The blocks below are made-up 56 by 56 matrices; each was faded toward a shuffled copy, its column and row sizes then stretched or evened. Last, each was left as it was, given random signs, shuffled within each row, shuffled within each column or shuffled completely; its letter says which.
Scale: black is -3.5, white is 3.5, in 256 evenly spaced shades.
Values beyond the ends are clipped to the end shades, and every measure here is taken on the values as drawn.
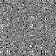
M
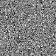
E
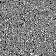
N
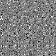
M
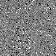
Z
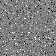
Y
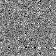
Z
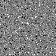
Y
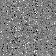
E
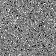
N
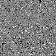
Z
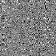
M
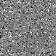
Z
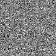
Z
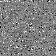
Y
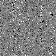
E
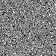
N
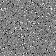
N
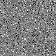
E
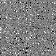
M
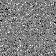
Y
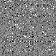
M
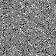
E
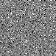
Z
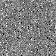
E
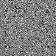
Z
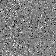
E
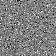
N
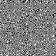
M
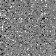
Z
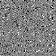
M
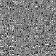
M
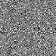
M
